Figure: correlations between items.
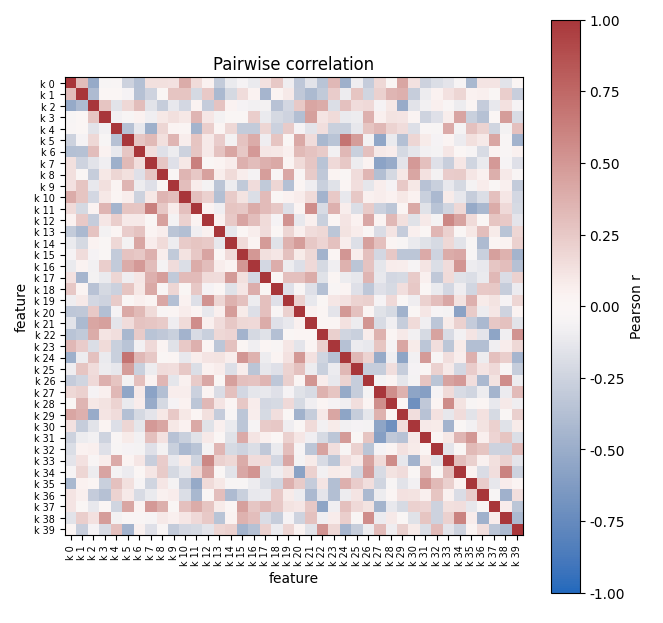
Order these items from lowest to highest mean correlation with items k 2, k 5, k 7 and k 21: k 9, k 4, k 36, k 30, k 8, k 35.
k 4, k 36, k 35, k 9, k 8, k 30
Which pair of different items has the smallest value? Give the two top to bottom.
k 28, k 30
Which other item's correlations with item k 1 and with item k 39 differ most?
k 22
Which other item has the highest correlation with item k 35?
k 31
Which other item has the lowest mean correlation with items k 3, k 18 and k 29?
k 20
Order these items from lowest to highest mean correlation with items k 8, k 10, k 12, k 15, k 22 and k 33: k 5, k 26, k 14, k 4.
k 5, k 4, k 14, k 26
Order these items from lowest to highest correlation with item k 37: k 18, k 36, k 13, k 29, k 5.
k 29, k 36, k 13, k 18, k 5
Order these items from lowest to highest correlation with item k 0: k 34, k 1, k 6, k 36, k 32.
k 6, k 32, k 34, k 36, k 1
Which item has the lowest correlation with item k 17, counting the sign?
k 1
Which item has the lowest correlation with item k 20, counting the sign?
k 34
